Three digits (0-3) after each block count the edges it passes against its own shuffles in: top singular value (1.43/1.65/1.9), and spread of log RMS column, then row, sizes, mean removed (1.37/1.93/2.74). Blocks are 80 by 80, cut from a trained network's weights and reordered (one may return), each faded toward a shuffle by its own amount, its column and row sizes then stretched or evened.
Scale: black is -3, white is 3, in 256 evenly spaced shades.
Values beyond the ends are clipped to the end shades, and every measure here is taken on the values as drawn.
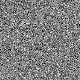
0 1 1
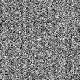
2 0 0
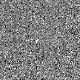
1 2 1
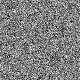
0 1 0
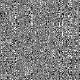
2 3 1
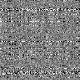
2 0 3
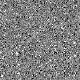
1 2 1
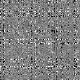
2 3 3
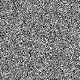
1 1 0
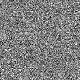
2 0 0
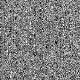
0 2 0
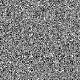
2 1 1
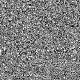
0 1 1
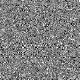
1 1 2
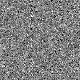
0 1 0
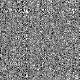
1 2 2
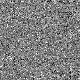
0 0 1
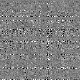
2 2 3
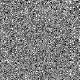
0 2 1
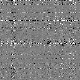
2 2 3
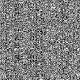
2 1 1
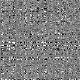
0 3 3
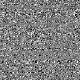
1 1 3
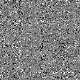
0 2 2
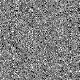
1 2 0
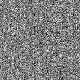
1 1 0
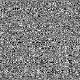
1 0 3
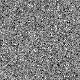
0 1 1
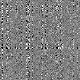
3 3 1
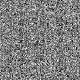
1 0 1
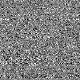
0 0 3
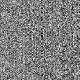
2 2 0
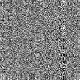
3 2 0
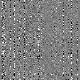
3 3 1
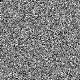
0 0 1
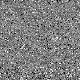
0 0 2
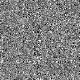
0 2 1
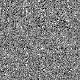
0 2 1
